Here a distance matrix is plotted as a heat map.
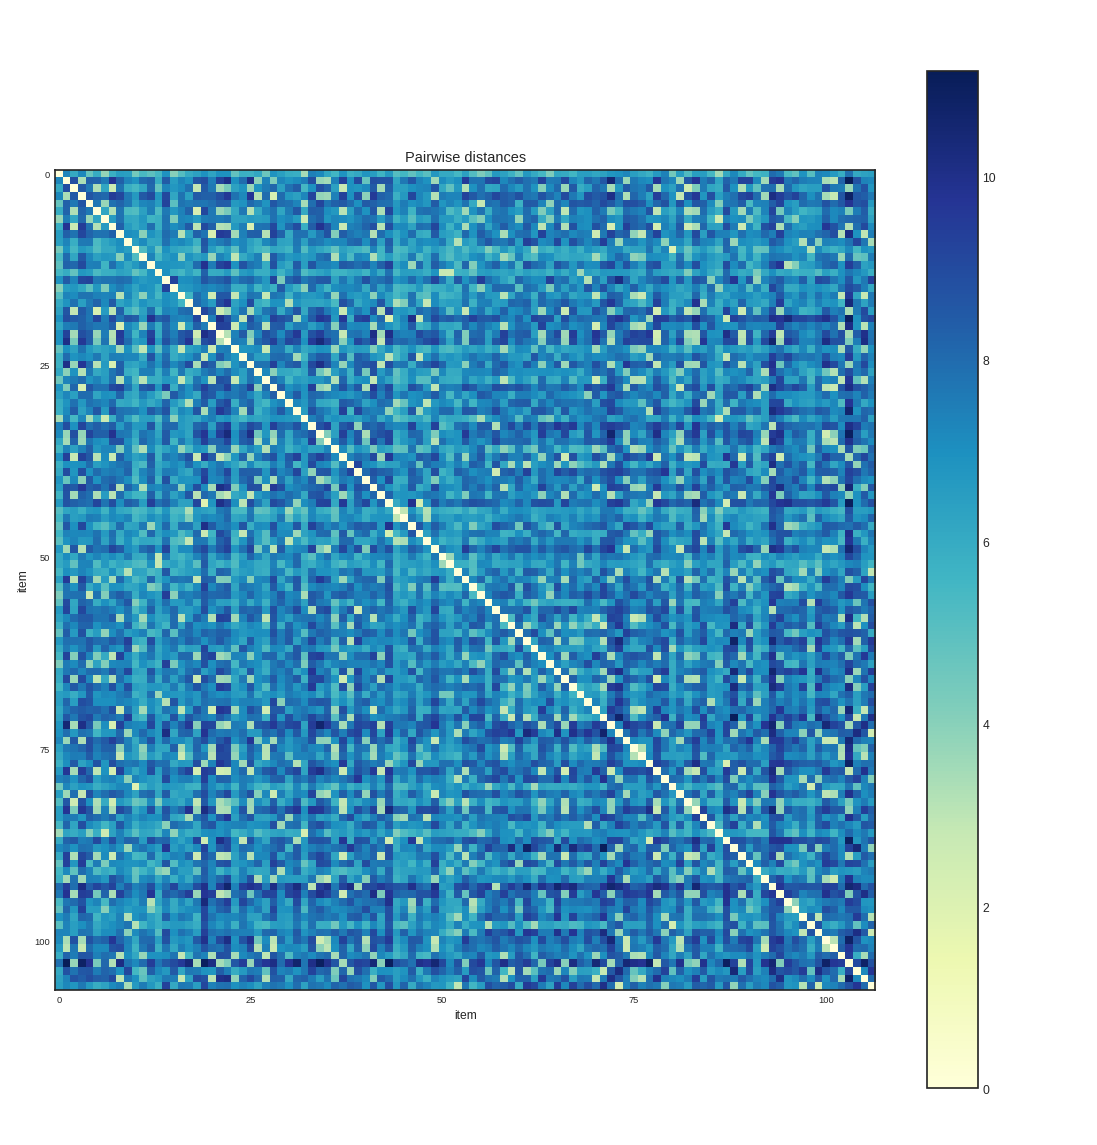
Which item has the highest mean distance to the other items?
93
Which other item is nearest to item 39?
57
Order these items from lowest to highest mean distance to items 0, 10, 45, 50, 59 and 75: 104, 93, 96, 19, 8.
104, 8, 96, 19, 93
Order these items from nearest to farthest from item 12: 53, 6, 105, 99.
6, 105, 99, 53
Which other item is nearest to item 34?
100
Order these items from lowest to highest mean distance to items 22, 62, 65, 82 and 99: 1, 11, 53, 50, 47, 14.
53, 11, 50, 47, 14, 1
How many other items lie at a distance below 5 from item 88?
7
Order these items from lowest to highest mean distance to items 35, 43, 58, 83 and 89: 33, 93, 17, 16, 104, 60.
16, 104, 17, 60, 33, 93
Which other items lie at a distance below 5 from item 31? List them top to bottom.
19, 24, 43, 47, 77, 87
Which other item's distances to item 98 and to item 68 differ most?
80
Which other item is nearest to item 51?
13
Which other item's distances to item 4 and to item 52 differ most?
79
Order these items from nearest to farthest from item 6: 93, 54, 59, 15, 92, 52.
15, 54, 52, 92, 59, 93
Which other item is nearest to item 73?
106
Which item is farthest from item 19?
103
